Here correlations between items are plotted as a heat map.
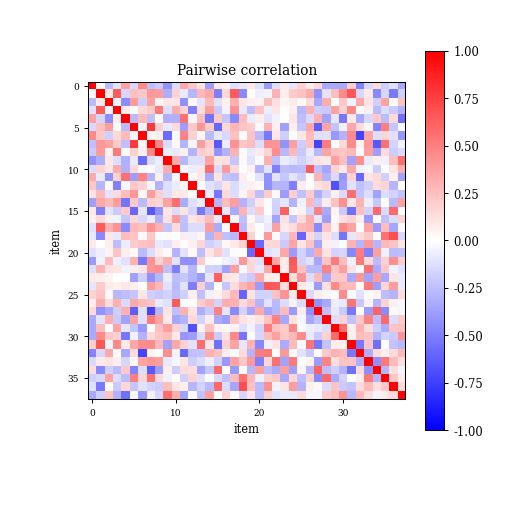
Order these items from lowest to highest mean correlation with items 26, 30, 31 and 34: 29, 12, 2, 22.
12, 22, 2, 29
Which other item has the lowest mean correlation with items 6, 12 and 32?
29
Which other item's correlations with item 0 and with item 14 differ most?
4
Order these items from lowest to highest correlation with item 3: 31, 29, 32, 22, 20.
32, 22, 20, 29, 31
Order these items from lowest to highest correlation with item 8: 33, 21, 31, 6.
6, 21, 31, 33
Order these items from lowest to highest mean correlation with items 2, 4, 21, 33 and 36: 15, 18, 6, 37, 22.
6, 37, 15, 22, 18
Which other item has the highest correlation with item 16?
10
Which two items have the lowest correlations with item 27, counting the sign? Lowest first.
7, 5
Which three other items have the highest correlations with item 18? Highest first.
36, 35, 21
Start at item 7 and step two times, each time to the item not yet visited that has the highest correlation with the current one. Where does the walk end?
35
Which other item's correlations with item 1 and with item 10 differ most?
22
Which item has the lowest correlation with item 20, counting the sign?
19
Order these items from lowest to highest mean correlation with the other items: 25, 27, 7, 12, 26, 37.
27, 12, 25, 37, 26, 7
